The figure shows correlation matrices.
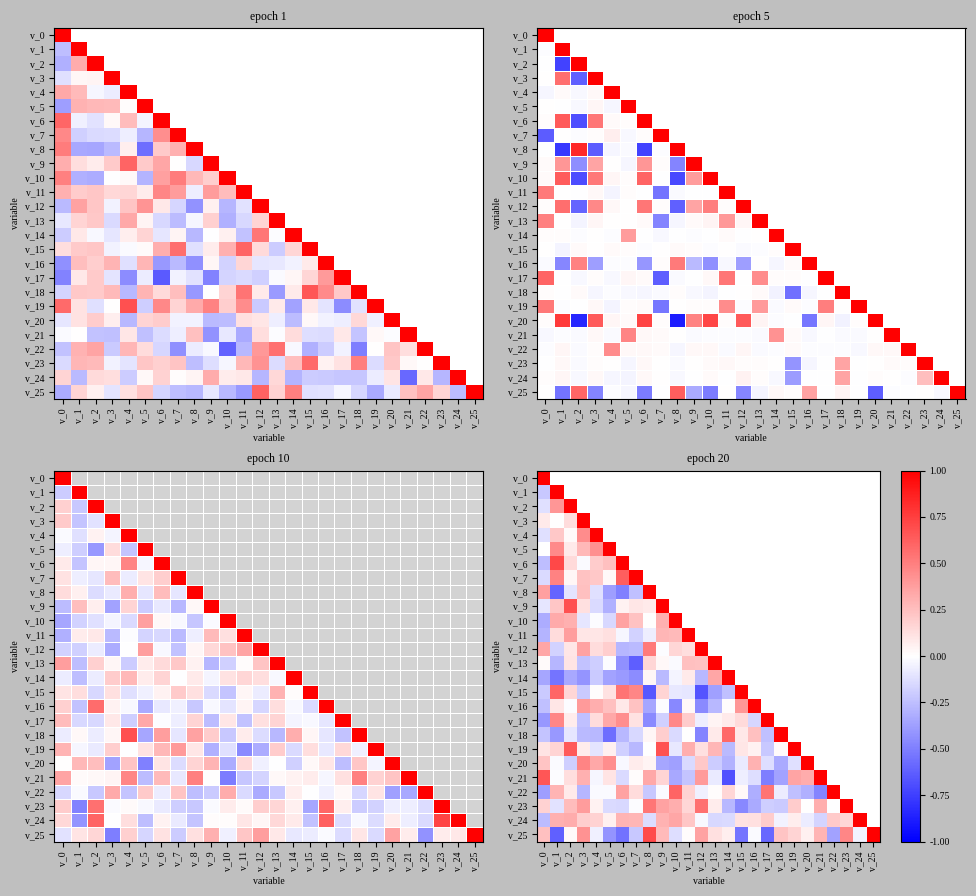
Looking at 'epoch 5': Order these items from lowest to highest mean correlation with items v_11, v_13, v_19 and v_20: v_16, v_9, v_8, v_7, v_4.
v_7, v_8, v_16, v_4, v_9
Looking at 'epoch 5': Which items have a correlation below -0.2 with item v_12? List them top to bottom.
v_2, v_8, v_16, v_25
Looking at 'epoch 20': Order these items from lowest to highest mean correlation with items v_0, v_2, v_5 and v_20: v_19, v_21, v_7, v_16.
v_7, v_16, v_19, v_21
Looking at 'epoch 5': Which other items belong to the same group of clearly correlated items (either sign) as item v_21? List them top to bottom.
v_5, v_14
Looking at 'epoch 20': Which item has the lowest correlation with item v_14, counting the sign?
v_21
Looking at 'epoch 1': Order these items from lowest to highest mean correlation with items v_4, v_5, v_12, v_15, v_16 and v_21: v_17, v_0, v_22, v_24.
v_24, v_0, v_17, v_22
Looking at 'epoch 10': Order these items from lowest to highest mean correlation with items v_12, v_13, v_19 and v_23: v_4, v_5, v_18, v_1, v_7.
v_1, v_18, v_4, v_7, v_5
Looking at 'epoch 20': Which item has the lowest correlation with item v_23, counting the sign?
v_15
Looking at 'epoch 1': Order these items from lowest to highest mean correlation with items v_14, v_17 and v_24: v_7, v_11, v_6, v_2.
v_6, v_11, v_7, v_2
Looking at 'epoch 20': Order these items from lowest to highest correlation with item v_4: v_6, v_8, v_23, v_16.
v_8, v_23, v_6, v_16
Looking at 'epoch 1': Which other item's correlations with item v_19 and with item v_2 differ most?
v_0
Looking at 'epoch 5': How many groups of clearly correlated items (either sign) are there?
5
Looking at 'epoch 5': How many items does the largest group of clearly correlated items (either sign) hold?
11
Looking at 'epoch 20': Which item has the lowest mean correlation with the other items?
v_14
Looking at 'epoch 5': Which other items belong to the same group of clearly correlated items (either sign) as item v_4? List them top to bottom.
v_22
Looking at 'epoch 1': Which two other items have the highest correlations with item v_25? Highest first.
v_12, v_14
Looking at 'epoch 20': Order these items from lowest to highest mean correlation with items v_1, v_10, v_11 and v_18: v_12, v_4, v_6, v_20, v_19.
v_20, v_12, v_4, v_19, v_6
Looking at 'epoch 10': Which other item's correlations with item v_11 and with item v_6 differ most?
v_19
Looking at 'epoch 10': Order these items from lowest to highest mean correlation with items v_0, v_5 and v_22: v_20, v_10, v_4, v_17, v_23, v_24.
v_20, v_4, v_24, v_23, v_10, v_17
